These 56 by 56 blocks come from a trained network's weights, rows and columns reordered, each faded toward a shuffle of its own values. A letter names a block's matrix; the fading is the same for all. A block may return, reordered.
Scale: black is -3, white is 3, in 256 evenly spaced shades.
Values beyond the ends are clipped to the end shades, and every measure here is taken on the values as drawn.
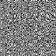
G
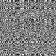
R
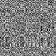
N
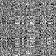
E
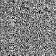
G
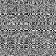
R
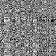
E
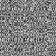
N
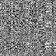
E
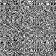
E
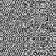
N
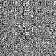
G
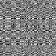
R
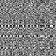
R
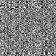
E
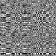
R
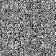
G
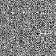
G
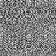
N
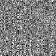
G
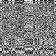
R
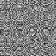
N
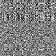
E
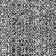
E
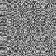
N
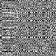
R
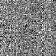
G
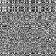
R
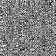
G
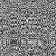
N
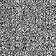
G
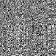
G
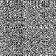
E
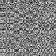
N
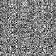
G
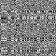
R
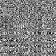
E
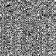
G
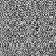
N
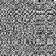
N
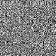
G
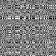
R
